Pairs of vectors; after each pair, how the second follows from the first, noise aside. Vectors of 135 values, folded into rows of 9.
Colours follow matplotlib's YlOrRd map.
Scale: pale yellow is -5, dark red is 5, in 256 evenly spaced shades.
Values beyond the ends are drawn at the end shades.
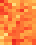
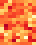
wrapped around, scaled up.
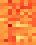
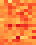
sign-scrambled.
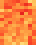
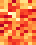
wrapped around, scaled up.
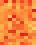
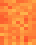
reversed, negated, shrunk.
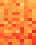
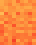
reversed, negated, shrunk.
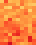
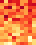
negated, scaled up.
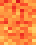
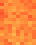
reversed, negated, shrunk.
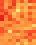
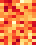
wrapped around, scaled up.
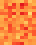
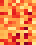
wrapped around, scaled up.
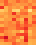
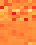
partly zeroed.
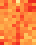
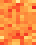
sign-scrambled.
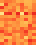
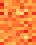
sign-scrambled.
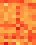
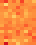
partly zeroed.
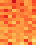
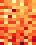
negated, scaled up.
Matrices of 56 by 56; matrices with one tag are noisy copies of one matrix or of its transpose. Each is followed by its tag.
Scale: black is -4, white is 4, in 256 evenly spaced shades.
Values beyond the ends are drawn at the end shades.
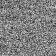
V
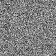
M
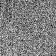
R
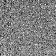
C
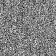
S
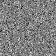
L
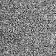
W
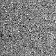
W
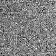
R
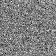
L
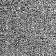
C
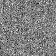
S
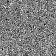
V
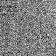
R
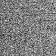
W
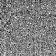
C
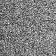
W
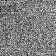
R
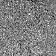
W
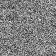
V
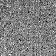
C
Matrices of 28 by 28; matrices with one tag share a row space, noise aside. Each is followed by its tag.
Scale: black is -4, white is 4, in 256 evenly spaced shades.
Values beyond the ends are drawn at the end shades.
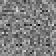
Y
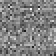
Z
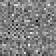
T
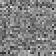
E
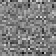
E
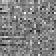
Y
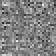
Y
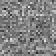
E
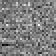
Y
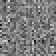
Z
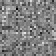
Y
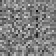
T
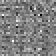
Y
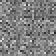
Z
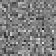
E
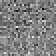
T
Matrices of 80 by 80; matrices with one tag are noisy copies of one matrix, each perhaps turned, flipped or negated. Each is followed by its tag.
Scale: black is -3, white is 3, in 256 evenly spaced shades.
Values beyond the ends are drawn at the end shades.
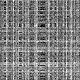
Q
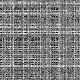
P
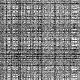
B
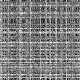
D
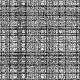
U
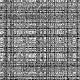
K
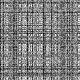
K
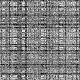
U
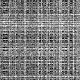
B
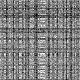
Q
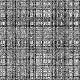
U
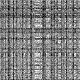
Q
